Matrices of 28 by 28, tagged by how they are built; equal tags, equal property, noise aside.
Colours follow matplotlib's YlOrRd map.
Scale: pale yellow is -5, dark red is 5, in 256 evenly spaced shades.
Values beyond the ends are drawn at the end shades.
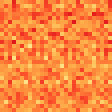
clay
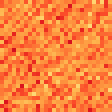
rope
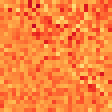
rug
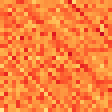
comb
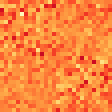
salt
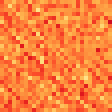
comb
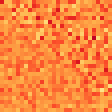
rug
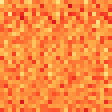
clay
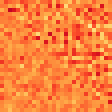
rug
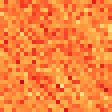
comb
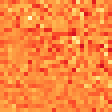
rug
